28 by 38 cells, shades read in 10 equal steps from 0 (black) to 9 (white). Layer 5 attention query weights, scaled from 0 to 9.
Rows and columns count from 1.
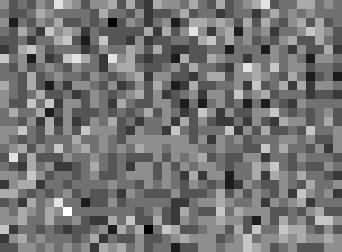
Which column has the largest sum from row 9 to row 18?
4
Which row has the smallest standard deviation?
16
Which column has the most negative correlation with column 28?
1
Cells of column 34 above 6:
1
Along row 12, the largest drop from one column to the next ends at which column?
7
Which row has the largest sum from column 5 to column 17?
17
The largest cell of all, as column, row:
8, 24
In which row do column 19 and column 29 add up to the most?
26
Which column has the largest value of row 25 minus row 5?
15
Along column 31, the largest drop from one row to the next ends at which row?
14
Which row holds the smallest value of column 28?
12
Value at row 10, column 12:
3
